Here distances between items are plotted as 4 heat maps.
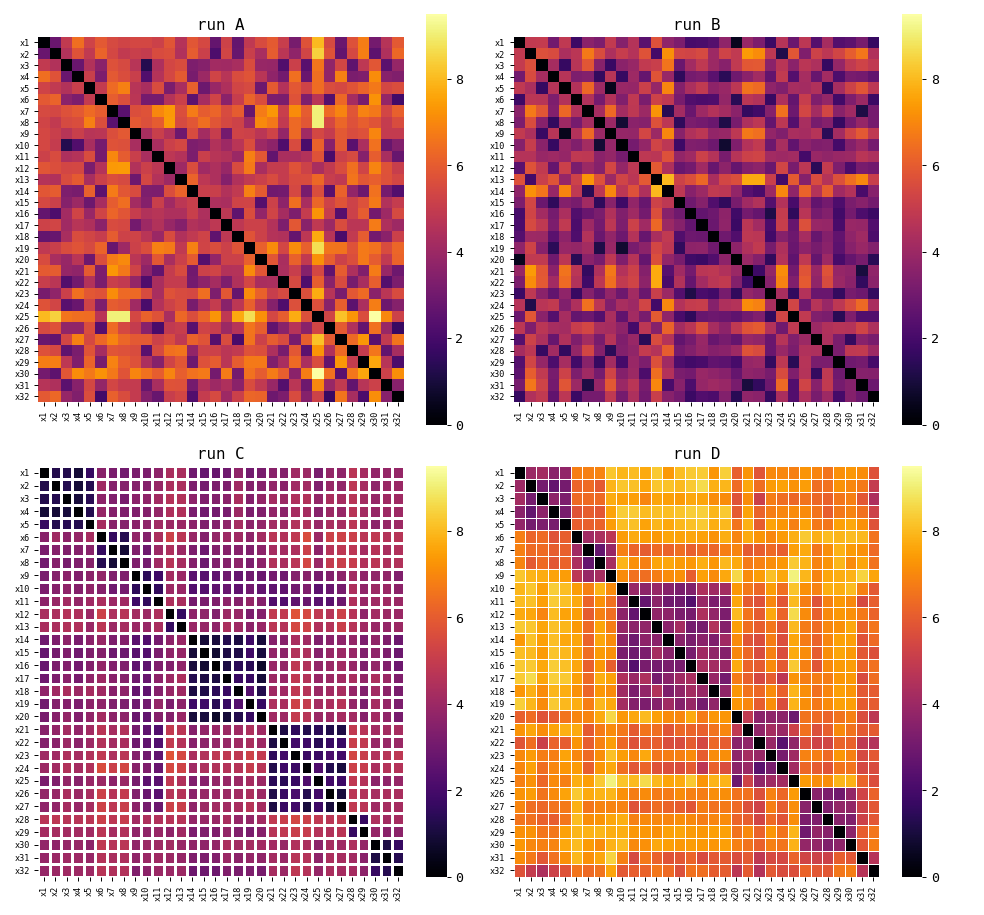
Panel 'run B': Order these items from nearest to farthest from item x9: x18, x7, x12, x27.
x18, x27, x12, x7
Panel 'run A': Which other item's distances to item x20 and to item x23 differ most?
x15
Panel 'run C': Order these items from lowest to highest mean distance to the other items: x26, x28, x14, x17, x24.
x14, x17, x26, x24, x28
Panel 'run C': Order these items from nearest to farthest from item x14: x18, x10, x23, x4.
x18, x10, x4, x23
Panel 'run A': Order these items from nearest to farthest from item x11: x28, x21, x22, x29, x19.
x21, x29, x22, x28, x19
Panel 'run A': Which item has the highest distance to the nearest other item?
x25
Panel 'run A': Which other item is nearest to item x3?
x10
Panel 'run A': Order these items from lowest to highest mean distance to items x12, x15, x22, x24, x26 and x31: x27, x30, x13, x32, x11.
x32, x11, x13, x27, x30
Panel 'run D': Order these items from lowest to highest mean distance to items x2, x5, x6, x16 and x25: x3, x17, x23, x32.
x3, x32, x23, x17
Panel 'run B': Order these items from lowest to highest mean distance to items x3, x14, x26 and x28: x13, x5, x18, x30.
x5, x18, x30, x13
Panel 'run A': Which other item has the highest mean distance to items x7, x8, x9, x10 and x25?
x30
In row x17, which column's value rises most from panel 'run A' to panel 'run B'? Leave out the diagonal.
x13
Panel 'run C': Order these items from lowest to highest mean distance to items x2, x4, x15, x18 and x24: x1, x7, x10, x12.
x1, x10, x7, x12
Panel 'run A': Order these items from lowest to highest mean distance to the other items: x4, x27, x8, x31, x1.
x31, x4, x1, x27, x8
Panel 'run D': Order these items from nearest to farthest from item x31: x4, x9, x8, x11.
x11, x4, x8, x9
